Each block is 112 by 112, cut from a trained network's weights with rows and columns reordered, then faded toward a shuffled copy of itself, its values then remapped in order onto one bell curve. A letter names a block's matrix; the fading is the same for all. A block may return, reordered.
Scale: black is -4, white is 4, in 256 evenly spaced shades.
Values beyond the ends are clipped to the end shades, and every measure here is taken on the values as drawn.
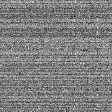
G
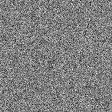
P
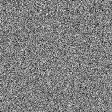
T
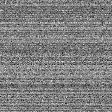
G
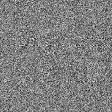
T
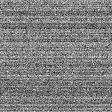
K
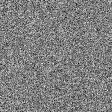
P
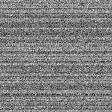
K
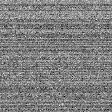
G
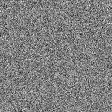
P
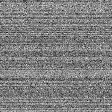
G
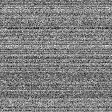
K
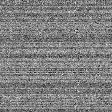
G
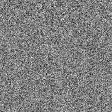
T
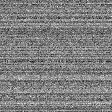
K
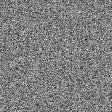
T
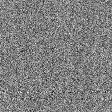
T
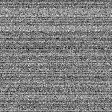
K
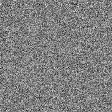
T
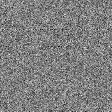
T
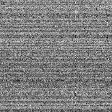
G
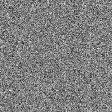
T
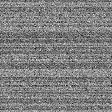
G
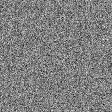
P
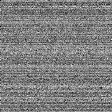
G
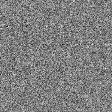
T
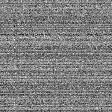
K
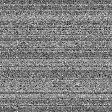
G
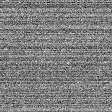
K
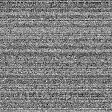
K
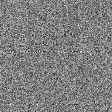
T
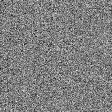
P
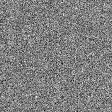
P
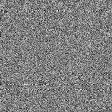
T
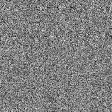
T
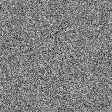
P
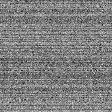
G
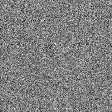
T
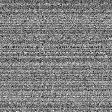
G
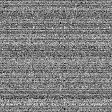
G
